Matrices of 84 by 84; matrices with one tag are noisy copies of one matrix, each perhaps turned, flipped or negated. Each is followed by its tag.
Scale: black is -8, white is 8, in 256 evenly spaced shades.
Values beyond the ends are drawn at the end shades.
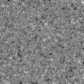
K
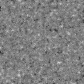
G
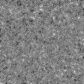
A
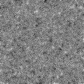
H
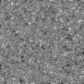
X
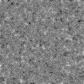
X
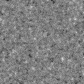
G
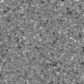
K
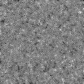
X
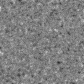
G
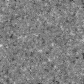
H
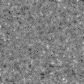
A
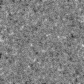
H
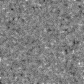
A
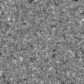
G
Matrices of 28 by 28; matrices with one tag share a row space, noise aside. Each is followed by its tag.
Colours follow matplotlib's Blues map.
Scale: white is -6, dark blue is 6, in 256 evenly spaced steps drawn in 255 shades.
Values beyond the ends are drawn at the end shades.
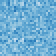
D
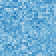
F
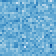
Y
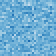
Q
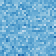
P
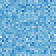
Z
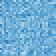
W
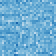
Y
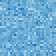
D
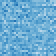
P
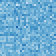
Y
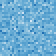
Q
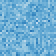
Z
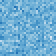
Y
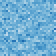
P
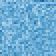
F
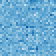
Z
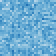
Q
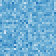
F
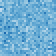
W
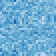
F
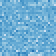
Z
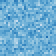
D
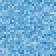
Q
